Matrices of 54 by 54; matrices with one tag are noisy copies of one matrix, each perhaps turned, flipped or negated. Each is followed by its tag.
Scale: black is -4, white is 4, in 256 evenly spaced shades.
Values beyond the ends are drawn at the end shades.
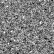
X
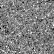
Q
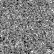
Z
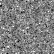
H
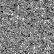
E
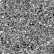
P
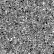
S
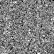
P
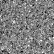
Z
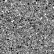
H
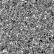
Z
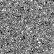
S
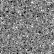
Z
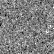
Q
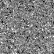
Z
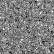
Z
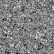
E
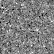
S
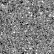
Z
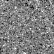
Q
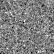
P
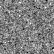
H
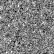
E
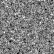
X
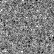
Z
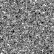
X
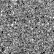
Z
